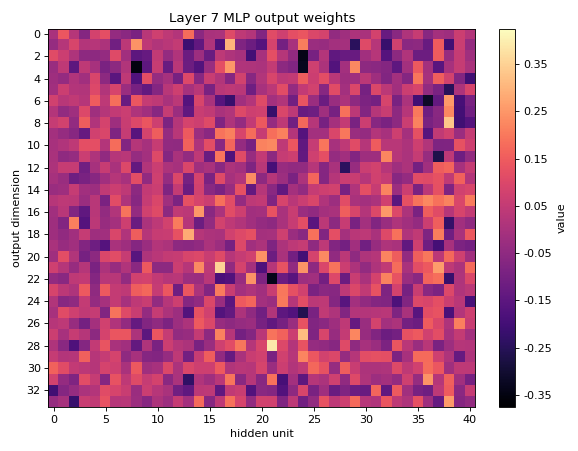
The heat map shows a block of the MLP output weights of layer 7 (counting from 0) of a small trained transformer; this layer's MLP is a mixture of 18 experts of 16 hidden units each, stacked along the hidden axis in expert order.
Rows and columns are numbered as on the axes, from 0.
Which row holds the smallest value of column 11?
3
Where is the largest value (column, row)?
21, 28
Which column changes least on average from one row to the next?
4
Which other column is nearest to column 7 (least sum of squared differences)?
10
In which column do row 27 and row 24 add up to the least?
33
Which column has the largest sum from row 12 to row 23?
37
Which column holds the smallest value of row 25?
24
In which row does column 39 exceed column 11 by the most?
26
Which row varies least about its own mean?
30
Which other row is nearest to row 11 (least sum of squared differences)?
19
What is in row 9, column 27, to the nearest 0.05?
0.1
